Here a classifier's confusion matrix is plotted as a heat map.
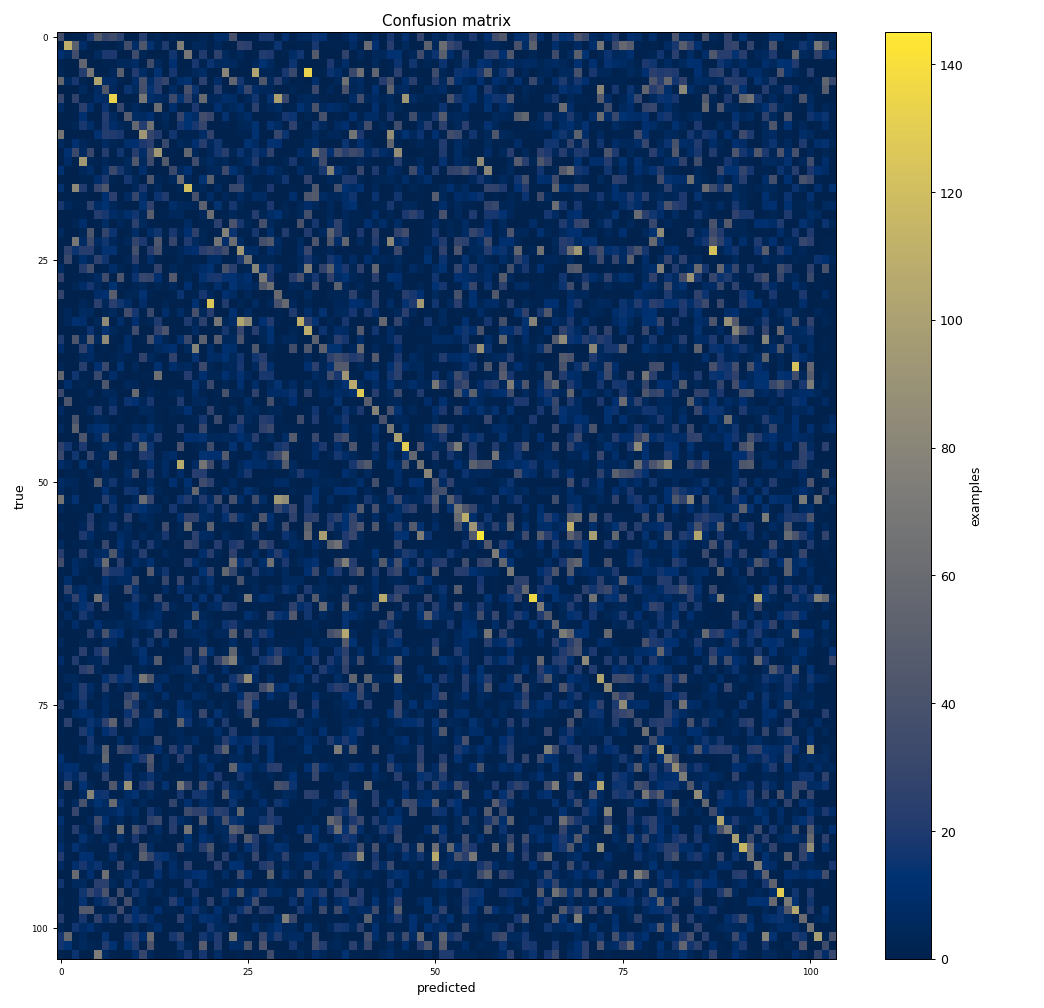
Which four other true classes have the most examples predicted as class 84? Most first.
27, 52, 16, 41
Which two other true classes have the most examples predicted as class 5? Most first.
103, 63
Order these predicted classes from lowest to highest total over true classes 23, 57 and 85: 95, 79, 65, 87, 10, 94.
65, 94, 95, 10, 87, 79
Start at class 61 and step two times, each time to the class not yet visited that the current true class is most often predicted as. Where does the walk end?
83
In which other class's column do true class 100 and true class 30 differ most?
20
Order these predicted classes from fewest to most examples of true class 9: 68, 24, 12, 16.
24, 12, 68, 16
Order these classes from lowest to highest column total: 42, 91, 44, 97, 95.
95, 91, 44, 97, 42
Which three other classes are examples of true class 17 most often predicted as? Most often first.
2, 86, 66
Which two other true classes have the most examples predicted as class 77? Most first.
46, 94
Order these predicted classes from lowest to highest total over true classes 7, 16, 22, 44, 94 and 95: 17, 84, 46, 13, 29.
13, 17, 29, 84, 46
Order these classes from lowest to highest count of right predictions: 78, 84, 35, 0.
0, 84, 35, 78
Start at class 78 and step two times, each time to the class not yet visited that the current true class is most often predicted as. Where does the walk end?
18
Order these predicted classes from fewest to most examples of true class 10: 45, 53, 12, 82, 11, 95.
53, 82, 11, 45, 95, 12
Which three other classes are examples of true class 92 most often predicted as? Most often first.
50, 40, 55
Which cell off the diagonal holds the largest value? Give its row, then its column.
4, 33
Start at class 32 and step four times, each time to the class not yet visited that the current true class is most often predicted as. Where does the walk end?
28
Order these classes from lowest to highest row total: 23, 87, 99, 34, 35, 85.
87, 99, 35, 85, 34, 23
